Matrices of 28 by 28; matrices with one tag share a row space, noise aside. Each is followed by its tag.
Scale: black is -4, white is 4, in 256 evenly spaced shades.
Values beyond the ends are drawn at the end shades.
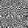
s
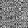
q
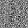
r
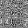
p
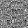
p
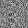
r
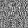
r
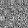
r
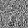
r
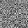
q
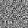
s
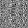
r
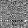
p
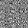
r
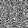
s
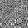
q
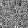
q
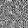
r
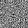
r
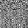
s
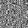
s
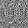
r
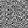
s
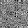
q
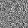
r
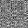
p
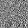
r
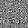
r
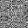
p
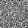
s
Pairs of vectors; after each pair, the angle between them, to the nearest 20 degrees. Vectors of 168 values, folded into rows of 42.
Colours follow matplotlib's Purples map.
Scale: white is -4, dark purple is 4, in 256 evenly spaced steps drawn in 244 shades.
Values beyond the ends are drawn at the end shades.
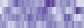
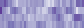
160 degrees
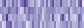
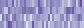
60 degrees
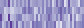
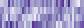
40 degrees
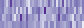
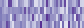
100 degrees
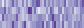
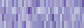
20 degrees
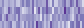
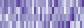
160 degrees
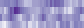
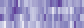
40 degrees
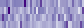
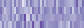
100 degrees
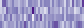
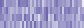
120 degrees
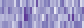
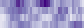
80 degrees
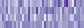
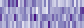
120 degrees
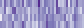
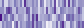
140 degrees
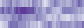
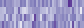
100 degrees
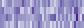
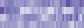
60 degrees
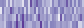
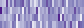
140 degrees
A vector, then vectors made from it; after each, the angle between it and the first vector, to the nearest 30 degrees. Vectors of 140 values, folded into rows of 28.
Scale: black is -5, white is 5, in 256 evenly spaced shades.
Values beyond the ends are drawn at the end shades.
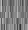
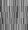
120 degrees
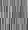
120 degrees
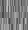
90 degrees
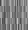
120 degrees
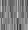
30 degrees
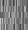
60 degrees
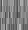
150 degrees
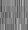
150 degrees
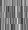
120 degrees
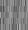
120 degrees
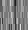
120 degrees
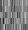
120 degrees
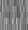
120 degrees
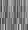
150 degrees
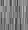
90 degrees
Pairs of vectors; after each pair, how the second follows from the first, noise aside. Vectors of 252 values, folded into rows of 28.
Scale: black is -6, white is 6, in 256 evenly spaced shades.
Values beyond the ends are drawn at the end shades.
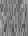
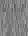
reversed, shrunk.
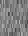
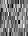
reversed, scaled up.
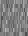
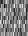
reversed, scaled up.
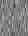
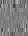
partly zeroed.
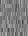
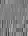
reversed, negated, partly zeroed.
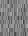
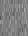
wrapped around, negated, shrunk.
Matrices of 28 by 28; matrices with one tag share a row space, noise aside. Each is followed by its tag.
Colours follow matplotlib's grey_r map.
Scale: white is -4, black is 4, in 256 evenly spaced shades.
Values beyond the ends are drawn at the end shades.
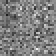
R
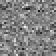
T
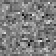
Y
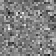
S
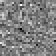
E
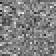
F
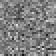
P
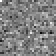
F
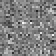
S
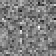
E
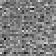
Y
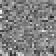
F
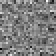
F
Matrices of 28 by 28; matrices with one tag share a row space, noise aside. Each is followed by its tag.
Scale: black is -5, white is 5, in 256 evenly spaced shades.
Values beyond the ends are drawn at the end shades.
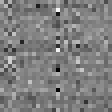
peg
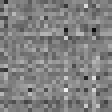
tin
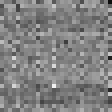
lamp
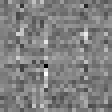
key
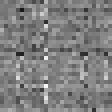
key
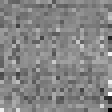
lamp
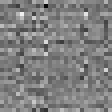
key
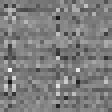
peg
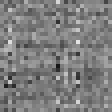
peg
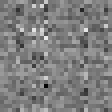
key
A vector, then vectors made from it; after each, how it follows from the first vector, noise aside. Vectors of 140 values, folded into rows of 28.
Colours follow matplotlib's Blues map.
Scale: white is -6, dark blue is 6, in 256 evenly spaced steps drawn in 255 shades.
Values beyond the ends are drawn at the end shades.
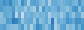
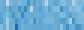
wrapped around, negated, partly zeroed.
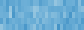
wrapped around, negated, shrunk.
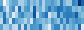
wrapped around, scaled up.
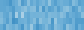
shrunk.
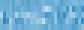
wrapped around, negated, partly zeroed.
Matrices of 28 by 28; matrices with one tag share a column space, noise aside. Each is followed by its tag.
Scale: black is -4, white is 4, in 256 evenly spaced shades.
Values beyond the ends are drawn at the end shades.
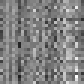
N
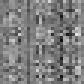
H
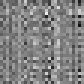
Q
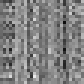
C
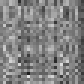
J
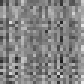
J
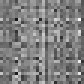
N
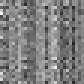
Q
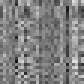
J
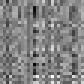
J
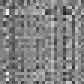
Q
